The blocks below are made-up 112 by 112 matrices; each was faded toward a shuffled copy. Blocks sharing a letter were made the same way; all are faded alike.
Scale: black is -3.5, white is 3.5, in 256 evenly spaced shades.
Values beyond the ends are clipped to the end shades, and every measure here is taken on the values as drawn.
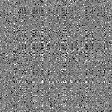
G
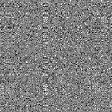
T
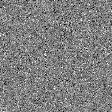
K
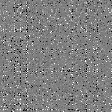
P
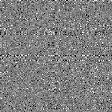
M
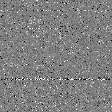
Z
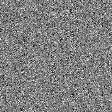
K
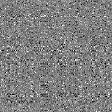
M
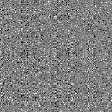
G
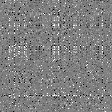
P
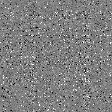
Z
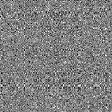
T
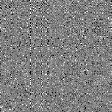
G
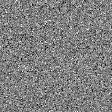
K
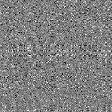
M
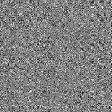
T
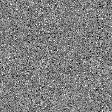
K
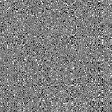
G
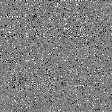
Z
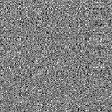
T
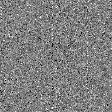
K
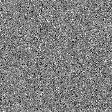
K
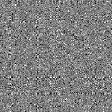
T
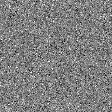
K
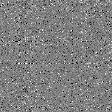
Z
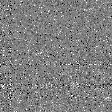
Z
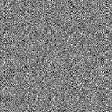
T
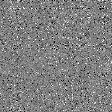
Z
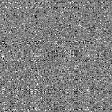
M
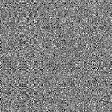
T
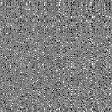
G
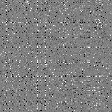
P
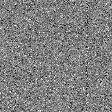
K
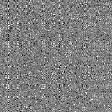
G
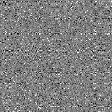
M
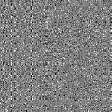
G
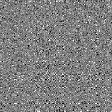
M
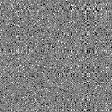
G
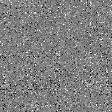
Z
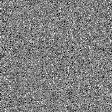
K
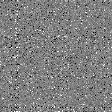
Z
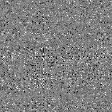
Z
